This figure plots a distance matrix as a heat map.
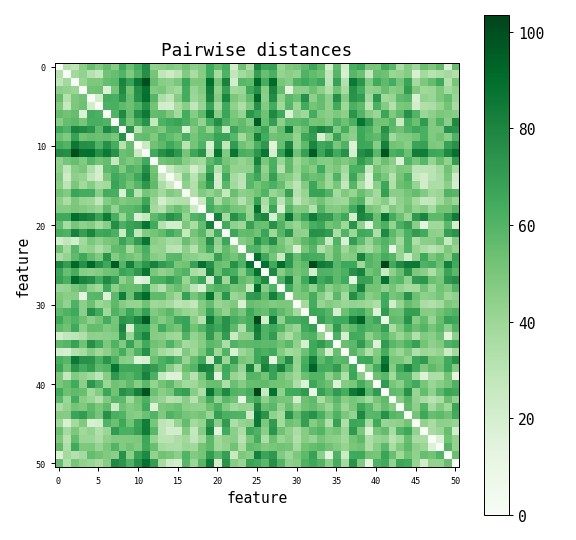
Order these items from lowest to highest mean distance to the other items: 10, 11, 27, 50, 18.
18, 50, 10, 27, 11
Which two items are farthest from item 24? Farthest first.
25, 38
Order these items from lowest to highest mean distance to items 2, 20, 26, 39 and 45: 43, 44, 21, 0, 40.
0, 43, 40, 44, 21
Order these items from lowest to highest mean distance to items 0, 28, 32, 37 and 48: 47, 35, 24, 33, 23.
47, 24, 23, 35, 33
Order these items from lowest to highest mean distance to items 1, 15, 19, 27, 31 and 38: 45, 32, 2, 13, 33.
13, 45, 33, 2, 32
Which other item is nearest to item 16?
8
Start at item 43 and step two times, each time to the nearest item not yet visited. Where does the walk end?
7
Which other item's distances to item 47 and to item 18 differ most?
48
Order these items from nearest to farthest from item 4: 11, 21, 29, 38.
29, 38, 21, 11
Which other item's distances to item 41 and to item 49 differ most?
32
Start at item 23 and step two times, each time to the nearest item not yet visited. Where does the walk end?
30
